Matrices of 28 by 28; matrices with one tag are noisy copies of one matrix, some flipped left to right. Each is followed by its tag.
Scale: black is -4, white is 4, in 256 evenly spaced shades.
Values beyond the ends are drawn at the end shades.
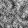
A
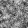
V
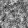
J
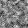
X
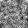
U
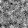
X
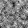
A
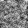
U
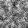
A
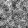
A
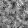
A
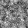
J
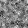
X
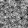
U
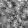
A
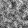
A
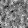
J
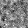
J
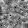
U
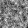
J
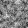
V
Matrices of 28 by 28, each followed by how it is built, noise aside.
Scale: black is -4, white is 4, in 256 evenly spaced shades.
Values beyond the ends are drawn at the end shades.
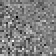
lower triangular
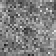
smooth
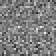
repeating columns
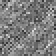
Hankel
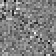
block diagonal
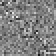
block diagonal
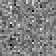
uneven columns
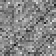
Hankel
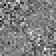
block diagonal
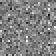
uneven columns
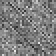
Toeplitz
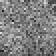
smooth
